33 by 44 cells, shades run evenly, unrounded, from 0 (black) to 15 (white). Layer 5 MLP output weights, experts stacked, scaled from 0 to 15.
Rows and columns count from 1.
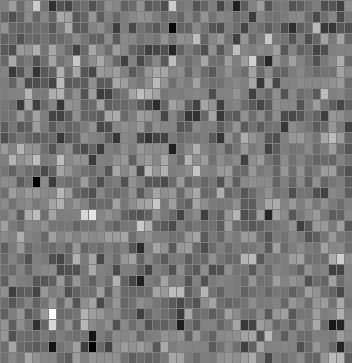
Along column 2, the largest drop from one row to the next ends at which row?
7
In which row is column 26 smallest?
20
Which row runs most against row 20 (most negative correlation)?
31
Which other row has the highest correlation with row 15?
18
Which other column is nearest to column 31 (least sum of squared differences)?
42
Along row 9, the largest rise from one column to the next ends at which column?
41
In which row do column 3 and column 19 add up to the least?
10
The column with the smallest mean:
28
